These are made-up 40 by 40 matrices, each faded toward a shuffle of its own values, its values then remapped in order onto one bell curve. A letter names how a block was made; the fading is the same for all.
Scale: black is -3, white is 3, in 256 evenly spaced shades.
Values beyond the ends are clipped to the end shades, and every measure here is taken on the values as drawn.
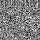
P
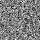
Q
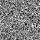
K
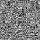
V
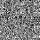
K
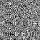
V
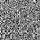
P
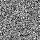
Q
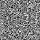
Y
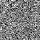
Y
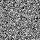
Q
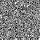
K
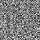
P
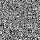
K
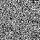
K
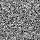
Q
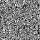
K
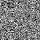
Y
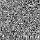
P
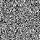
Y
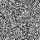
K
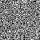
Y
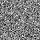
K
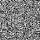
Y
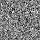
K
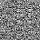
P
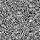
P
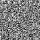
P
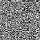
V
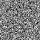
K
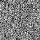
Y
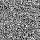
K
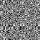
V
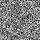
Q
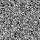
K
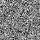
K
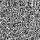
P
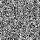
K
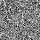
Q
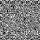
V
